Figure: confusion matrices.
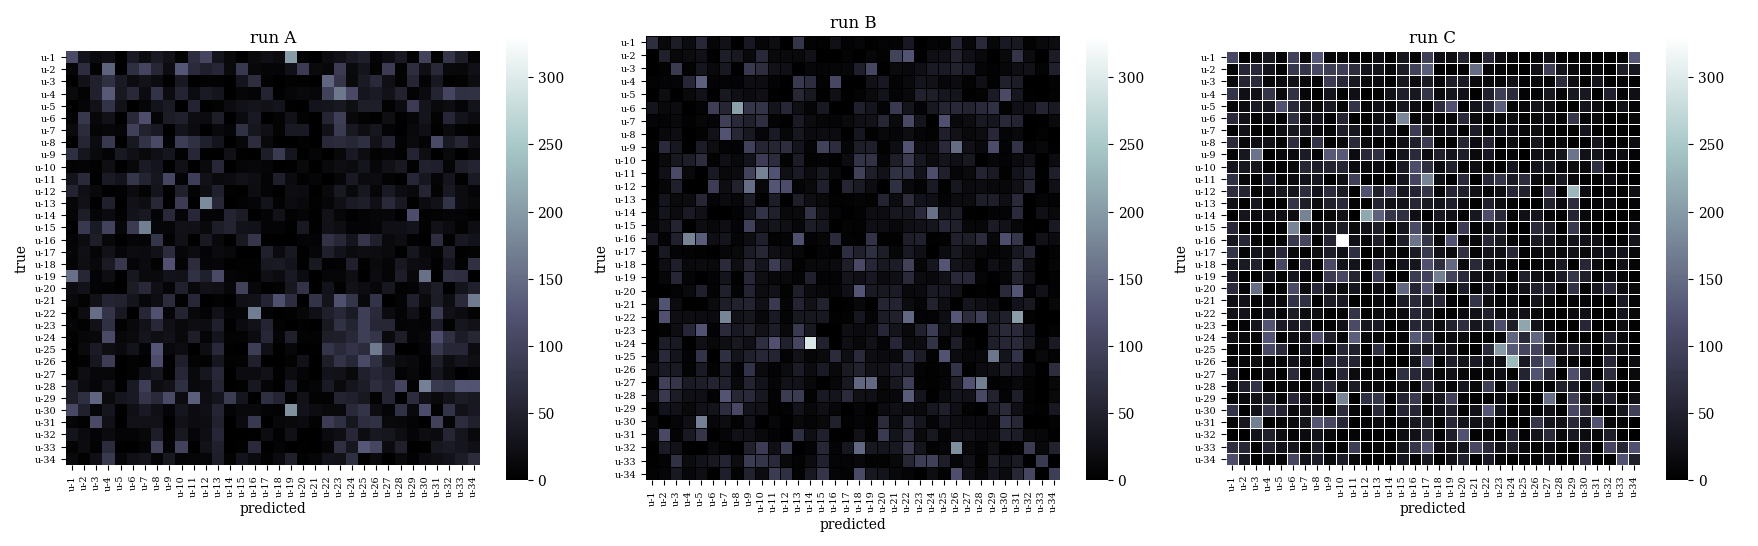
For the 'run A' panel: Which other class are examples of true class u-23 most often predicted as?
u-25
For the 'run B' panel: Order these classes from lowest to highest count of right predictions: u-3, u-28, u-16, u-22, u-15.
u-15, u-16, u-3, u-28, u-22
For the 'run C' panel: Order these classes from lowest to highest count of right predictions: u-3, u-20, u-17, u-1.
u-20, u-3, u-17, u-1
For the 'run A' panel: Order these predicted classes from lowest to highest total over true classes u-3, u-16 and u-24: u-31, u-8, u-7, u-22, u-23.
u-7, u-8, u-23, u-31, u-22
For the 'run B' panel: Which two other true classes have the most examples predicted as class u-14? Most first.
u-24, u-4
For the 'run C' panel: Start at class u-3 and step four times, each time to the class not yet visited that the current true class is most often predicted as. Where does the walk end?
u-16
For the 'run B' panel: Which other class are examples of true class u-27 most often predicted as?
u-28
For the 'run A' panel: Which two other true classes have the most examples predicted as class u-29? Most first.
u-14, u-5
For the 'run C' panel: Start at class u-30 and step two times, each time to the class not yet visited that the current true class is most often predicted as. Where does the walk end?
u-11
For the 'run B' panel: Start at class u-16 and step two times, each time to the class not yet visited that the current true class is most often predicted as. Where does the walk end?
u-5
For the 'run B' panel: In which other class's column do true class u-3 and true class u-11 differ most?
u-10
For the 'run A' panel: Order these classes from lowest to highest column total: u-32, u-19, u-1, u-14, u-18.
u-14, u-18, u-1, u-19, u-32
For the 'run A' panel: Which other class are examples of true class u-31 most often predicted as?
u-3
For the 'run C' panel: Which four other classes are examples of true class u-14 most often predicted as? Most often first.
u-12, u-7, u-13, u-22
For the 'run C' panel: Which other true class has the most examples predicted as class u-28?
u-3
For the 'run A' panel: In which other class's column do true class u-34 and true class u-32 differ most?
u-4
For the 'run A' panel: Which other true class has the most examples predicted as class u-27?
u-2
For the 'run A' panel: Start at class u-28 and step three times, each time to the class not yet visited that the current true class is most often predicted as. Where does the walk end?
u-1
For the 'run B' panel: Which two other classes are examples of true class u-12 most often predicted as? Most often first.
u-9, u-11
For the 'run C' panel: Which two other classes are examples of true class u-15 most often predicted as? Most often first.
u-6, u-16
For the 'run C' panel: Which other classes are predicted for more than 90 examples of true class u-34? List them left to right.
u-1, u-6, u-33
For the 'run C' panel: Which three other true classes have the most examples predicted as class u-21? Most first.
u-2, u-33, u-18
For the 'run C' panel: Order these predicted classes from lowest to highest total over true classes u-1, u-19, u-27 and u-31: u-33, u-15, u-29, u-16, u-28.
u-33, u-28, u-15, u-16, u-29
